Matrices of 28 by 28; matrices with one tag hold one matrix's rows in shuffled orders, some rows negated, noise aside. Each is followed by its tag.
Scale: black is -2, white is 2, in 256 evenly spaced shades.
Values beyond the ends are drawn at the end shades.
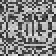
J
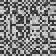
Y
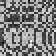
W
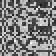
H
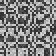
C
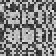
W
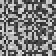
J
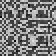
H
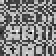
W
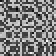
W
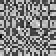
Y
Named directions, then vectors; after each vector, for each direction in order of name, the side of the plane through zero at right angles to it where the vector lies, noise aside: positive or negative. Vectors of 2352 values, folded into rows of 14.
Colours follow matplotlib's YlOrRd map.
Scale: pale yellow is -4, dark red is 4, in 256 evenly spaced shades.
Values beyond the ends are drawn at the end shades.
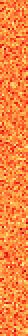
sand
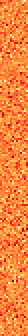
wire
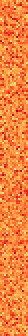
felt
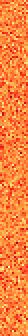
positive, positive, positive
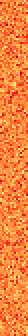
positive, positive, positive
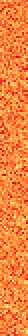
positive, positive, negative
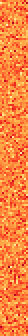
negative, negative, negative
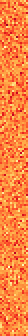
positive, positive, positive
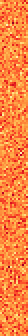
negative, negative, negative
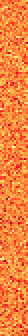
negative, negative, positive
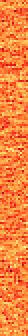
negative, negative, negative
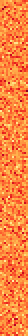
positive, positive, negative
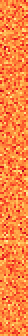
negative, positive, negative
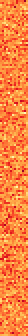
negative, positive, negative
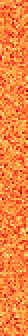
positive, negative, negative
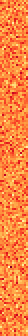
positive, positive, positive
